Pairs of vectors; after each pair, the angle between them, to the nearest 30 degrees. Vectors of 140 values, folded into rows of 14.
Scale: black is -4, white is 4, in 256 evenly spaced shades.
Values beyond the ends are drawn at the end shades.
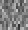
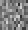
120 degrees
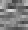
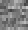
150 degrees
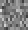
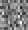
60 degrees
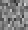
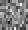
90 degrees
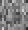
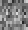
150 degrees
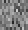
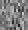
30 degrees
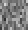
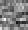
120 degrees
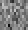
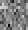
30 degrees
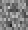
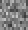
30 degrees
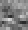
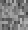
120 degrees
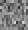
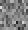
30 degrees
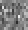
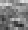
90 degrees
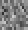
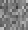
90 degrees
